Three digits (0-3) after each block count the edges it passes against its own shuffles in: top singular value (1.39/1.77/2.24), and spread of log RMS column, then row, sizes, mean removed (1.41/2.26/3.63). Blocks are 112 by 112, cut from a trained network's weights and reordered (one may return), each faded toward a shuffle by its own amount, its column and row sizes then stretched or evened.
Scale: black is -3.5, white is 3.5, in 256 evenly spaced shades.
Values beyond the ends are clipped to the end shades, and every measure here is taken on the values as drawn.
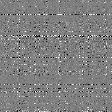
2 2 3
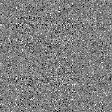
1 2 1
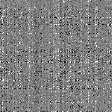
2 2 2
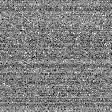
2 0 0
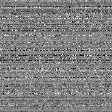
3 0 3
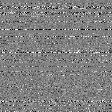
1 0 3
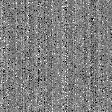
2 2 0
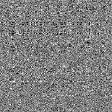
2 1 2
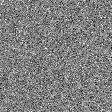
0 0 0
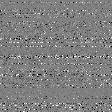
0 0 3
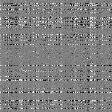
3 2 3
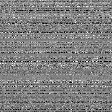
3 0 3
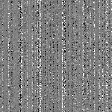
3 3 1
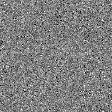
0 1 1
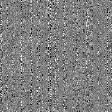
1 3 0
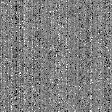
2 2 0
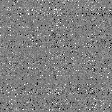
0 1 2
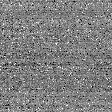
1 0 1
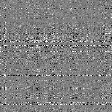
2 2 3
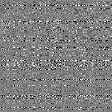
2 2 3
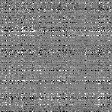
2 2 3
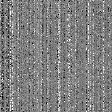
3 3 0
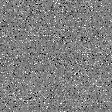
0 0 1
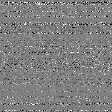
1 0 3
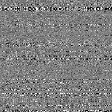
2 1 3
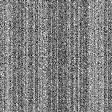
3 0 0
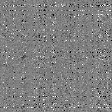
0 2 2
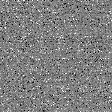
0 0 1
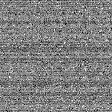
2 0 0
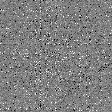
0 1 1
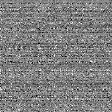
2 1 2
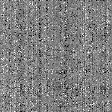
2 2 1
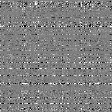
2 2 3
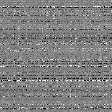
3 1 3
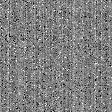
2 1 0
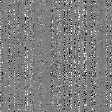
1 3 1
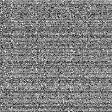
3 1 0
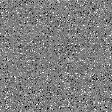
0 1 1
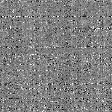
1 0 2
